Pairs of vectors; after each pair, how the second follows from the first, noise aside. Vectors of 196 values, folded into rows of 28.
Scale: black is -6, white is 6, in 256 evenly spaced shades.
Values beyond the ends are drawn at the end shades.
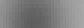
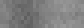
wrapped around, negated, shrunk.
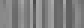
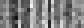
reversed, scaled up.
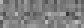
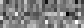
scaled up.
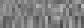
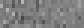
reversed, negated, partly zeroed.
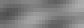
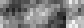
wrapped around, negated, scaled up.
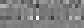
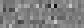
wrapped around, negated.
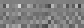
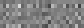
copied.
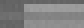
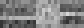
wrapped around, negated, scaled up.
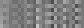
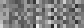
scaled up.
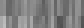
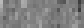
reversed, negated, partly zeroed.
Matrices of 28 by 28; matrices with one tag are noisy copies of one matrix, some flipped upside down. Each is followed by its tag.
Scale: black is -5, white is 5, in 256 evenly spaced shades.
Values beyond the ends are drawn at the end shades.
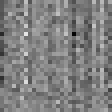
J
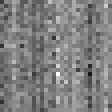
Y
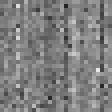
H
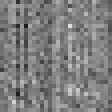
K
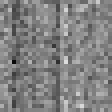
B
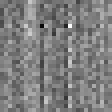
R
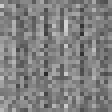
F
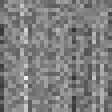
J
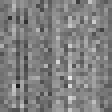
K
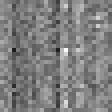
B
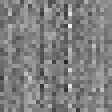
R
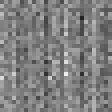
F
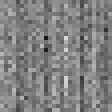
F
